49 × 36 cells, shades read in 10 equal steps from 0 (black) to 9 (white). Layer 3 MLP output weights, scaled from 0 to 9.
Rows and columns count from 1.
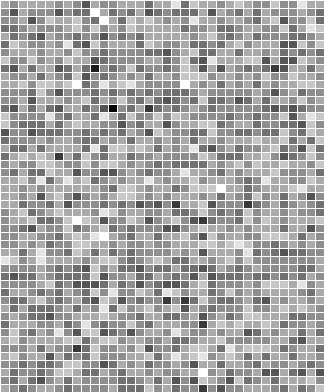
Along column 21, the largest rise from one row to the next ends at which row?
22
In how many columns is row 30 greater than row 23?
13
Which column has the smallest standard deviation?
3
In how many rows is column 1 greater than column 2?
18
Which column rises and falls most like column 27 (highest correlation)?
24
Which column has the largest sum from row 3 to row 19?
9
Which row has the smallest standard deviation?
12
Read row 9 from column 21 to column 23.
7 6 3
